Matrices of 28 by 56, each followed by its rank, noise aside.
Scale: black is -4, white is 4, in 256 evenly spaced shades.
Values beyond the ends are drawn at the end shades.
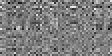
four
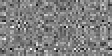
five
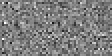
seven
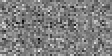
six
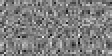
six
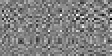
three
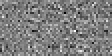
seven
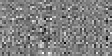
five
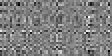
three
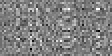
three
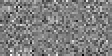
six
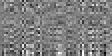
three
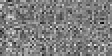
seven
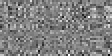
five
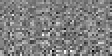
four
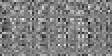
three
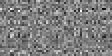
five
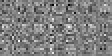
four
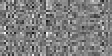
three
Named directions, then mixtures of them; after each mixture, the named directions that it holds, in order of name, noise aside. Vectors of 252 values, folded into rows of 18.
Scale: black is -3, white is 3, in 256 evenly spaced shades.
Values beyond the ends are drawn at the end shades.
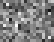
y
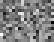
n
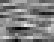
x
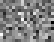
n.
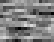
x.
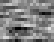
x.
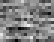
n, x.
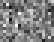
y.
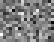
n.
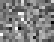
n, y.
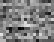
n, x.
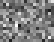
y.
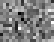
n, y.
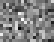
n, y.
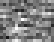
x, y.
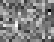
y.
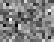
y.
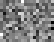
n.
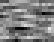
x.
